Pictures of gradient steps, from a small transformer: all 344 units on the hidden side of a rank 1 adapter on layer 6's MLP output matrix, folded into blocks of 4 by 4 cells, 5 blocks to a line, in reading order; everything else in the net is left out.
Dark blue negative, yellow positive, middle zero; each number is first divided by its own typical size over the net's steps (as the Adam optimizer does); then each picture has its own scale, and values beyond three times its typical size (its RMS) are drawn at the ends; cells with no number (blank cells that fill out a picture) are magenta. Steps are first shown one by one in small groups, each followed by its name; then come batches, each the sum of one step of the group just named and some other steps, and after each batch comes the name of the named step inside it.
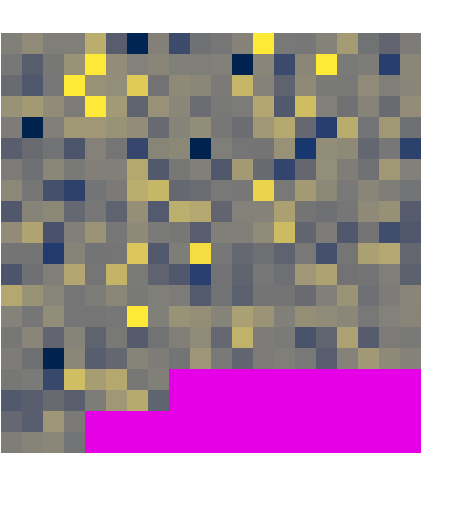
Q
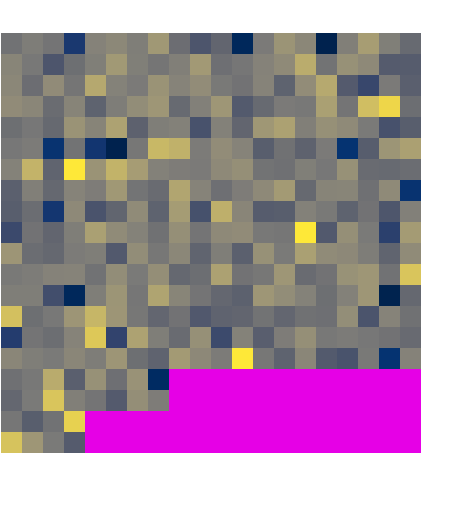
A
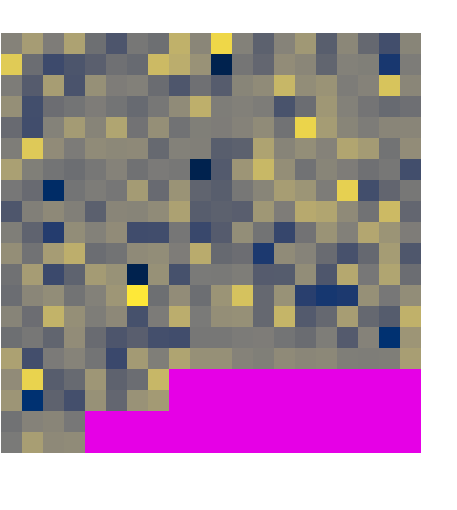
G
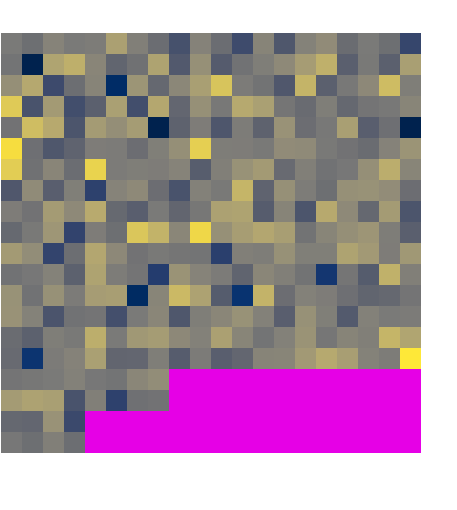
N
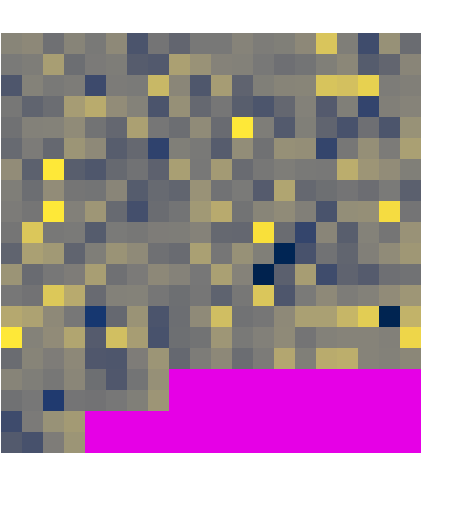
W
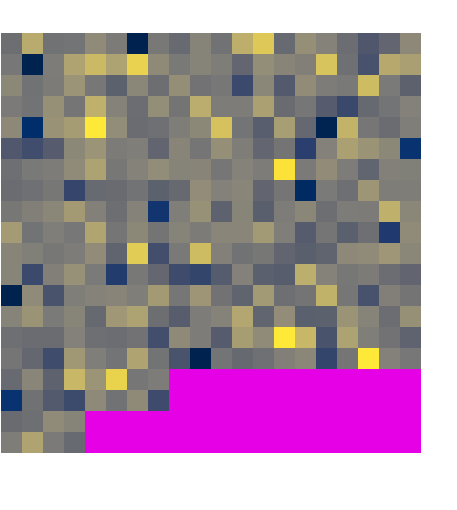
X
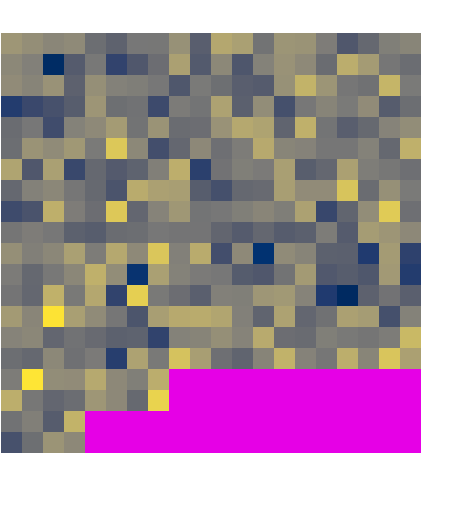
G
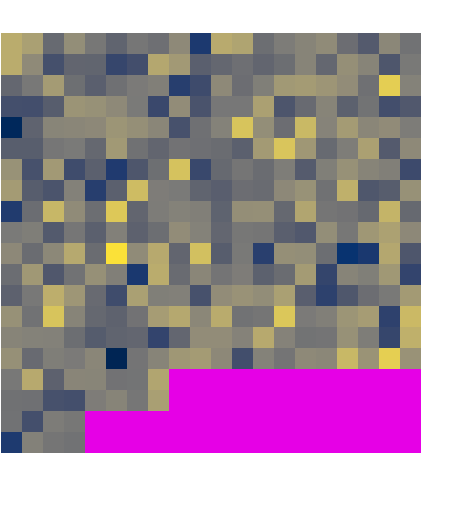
G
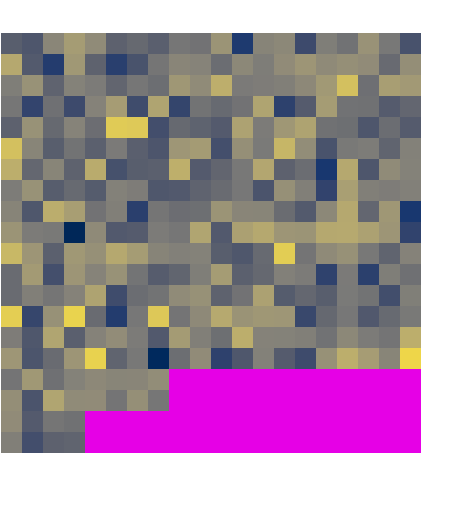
N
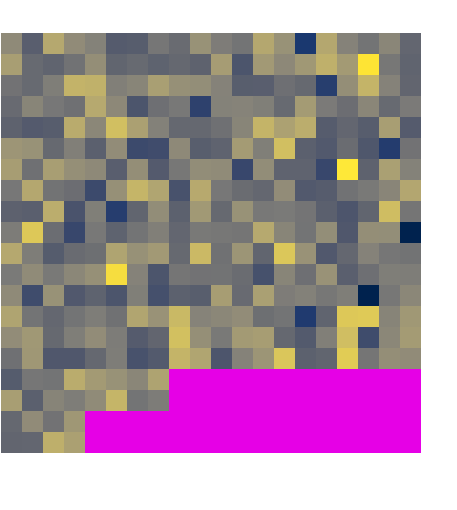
Q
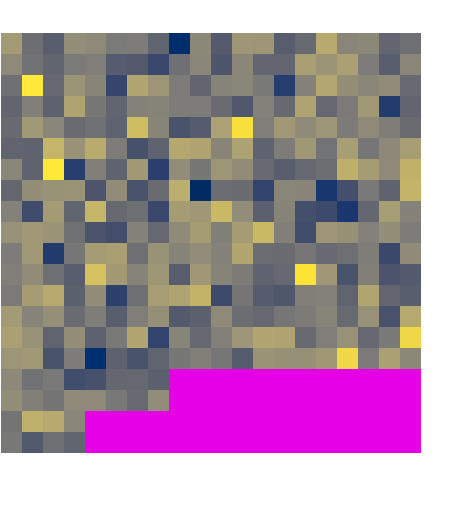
W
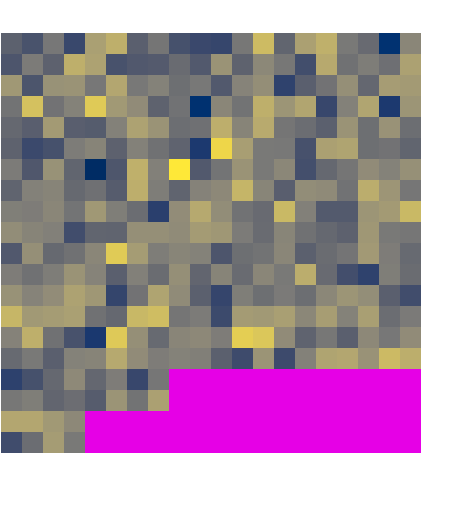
Q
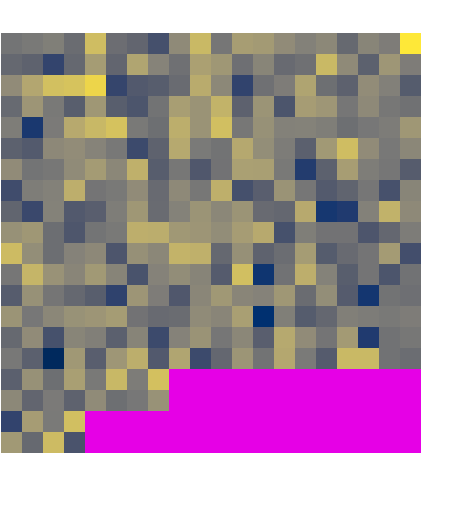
X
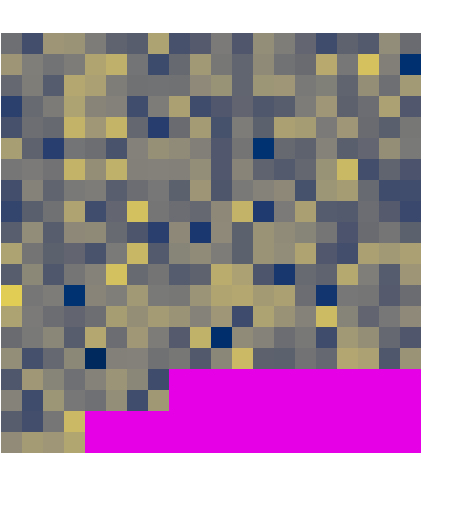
A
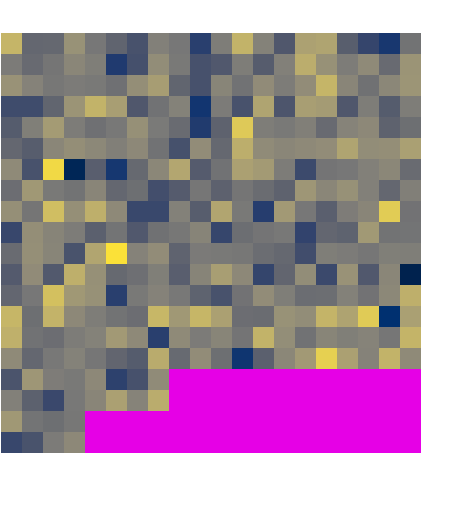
W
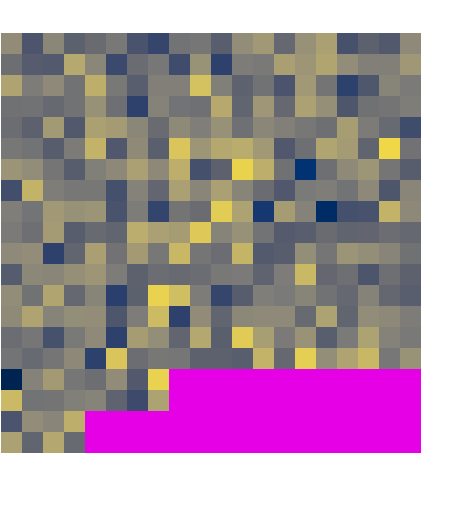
N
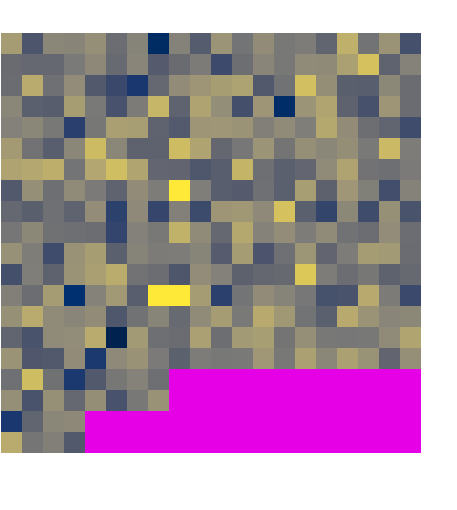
N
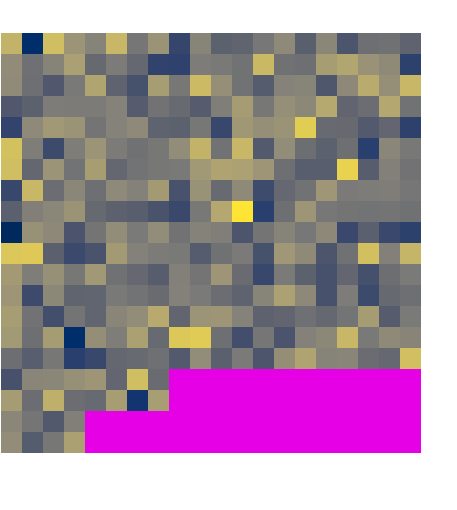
N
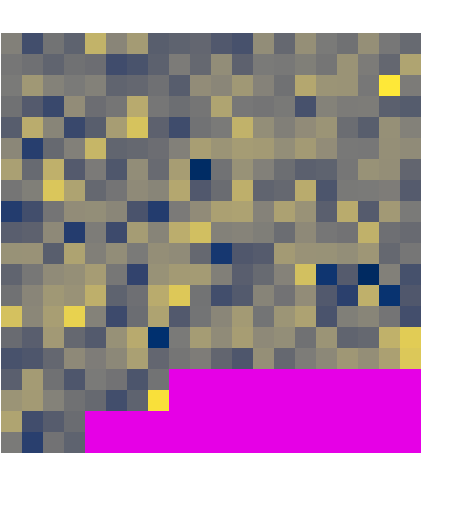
N
